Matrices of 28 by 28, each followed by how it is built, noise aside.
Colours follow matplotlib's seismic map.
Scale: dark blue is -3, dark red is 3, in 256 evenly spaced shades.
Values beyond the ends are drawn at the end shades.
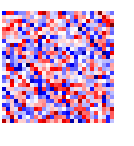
Toeplitz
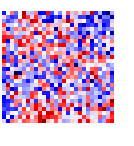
smooth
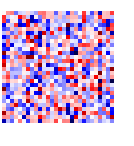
uneven columns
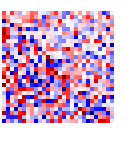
lower triangular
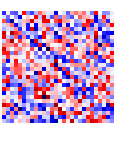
Toeplitz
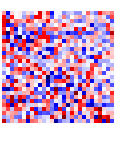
lower triangular
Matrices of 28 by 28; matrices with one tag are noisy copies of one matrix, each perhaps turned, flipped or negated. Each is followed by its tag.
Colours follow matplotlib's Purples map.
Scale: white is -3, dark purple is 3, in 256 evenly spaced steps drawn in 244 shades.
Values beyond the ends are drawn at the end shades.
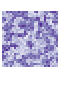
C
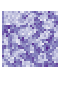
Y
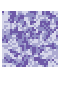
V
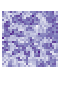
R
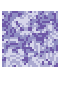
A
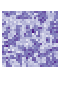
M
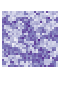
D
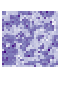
Y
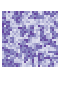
M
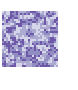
C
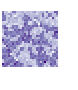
A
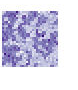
A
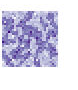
V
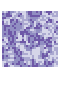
D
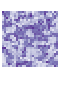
C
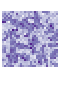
M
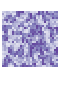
C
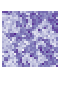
A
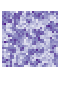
M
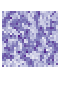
V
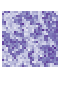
A
